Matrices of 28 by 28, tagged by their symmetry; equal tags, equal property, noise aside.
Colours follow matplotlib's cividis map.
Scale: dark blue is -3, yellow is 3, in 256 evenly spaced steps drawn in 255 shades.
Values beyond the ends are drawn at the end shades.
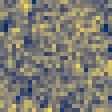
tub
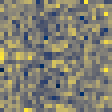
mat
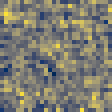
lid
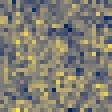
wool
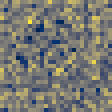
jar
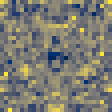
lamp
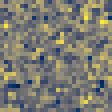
tub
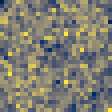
jar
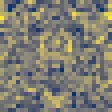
lamp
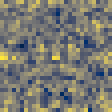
lamp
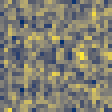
mat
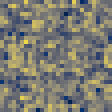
mat
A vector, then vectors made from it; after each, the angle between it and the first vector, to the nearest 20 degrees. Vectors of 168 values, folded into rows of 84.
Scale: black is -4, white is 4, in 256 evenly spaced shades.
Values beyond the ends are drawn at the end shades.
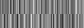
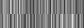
140 degrees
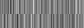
20 degrees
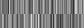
40 degrees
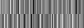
160 degrees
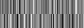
20 degrees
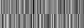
140 degrees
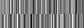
160 degrees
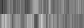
80 degrees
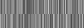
100 degrees
